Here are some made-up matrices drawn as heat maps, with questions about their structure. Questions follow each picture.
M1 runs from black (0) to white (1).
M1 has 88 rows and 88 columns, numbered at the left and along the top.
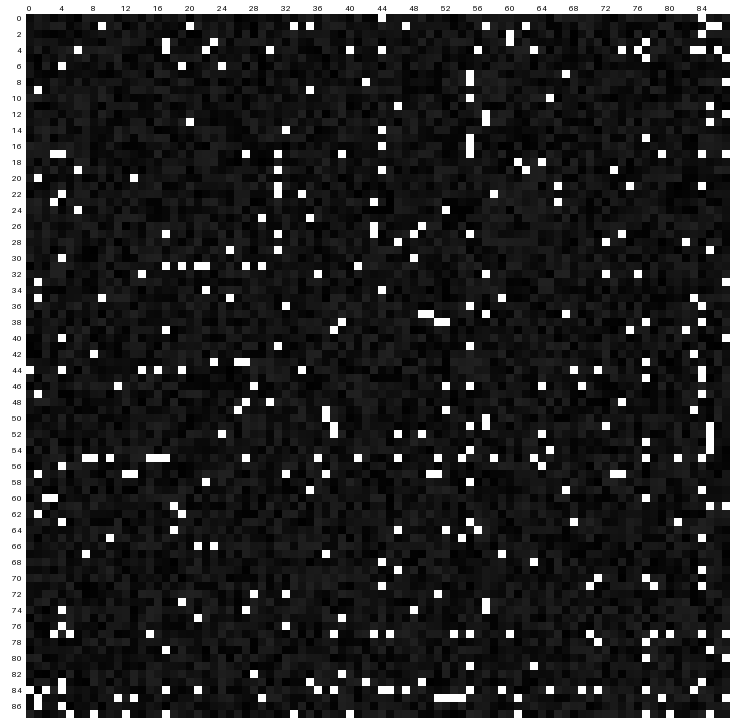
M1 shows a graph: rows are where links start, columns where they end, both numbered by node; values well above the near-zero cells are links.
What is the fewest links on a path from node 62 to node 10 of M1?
5
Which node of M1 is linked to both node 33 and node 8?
node 87
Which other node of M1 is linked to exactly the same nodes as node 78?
node 70
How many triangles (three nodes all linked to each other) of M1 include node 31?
1
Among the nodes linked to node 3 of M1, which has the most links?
node 77
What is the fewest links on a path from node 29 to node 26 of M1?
4
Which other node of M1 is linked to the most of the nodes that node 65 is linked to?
node 55
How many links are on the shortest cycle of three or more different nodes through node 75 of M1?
5
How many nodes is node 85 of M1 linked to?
11
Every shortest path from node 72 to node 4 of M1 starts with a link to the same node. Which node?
node 32
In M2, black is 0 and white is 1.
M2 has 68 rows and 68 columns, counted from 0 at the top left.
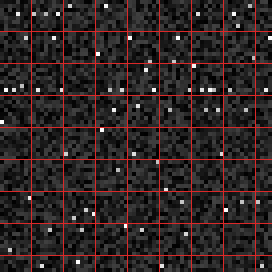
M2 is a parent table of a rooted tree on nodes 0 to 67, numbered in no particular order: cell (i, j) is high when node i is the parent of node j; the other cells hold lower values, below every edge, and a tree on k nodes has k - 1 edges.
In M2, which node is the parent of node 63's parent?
3
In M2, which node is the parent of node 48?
16
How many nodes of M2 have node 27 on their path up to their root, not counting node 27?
7
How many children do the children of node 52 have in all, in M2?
2
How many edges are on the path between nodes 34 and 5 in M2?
6
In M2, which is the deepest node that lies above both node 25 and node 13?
9
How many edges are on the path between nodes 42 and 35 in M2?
4
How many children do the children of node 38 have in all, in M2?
1
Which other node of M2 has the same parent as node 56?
21
